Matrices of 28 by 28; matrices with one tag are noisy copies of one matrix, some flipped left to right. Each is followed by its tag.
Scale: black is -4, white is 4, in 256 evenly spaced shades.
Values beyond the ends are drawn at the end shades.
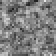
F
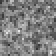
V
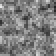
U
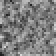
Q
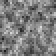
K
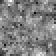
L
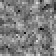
U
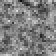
F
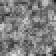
L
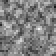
K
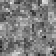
L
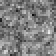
V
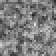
V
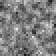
K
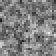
V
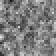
Q
